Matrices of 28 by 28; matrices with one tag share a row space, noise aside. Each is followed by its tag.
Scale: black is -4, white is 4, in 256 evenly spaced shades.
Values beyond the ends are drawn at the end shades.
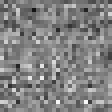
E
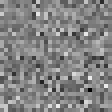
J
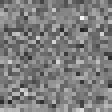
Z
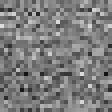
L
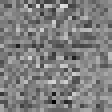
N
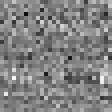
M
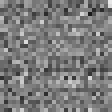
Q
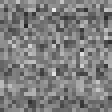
Z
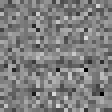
J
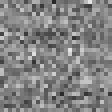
N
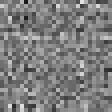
Z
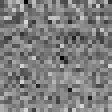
Q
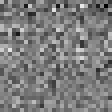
Z
